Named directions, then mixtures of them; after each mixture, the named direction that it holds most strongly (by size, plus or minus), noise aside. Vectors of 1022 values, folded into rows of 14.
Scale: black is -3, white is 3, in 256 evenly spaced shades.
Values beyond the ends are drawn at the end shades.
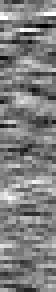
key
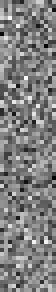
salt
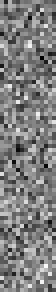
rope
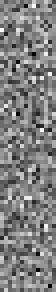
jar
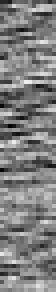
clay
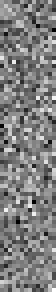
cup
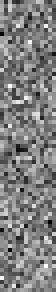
rope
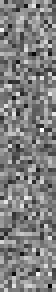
jar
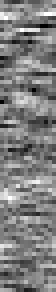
key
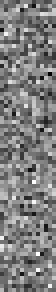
jar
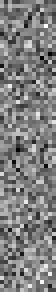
rope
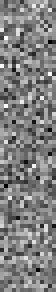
jar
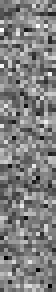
jar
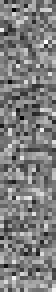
jar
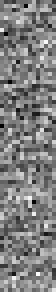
jar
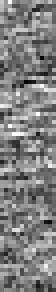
clay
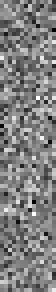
cup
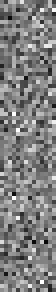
salt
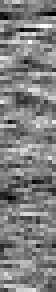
key
